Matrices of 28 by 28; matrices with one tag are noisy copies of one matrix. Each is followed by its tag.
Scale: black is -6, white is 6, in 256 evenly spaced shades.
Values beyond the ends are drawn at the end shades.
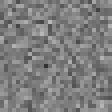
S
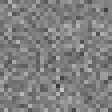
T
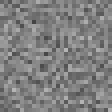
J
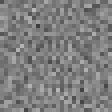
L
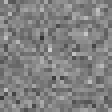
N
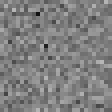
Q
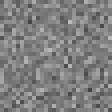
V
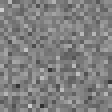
T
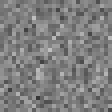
V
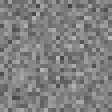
T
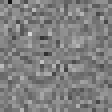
J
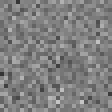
T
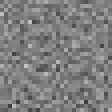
J
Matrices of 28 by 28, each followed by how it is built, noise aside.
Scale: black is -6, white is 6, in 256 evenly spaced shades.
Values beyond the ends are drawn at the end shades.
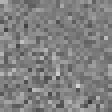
lower triangular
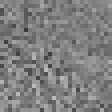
lower triangular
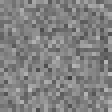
noise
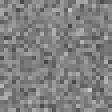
noise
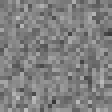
noise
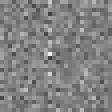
uneven columns
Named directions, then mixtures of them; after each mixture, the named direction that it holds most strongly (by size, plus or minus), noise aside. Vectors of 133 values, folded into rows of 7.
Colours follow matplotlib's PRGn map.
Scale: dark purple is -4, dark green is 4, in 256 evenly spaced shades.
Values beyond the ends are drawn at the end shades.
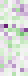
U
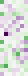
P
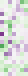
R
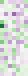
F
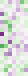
R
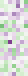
F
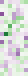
P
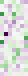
P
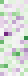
P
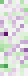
P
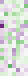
F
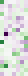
P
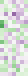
F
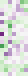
R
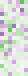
R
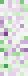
P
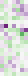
U
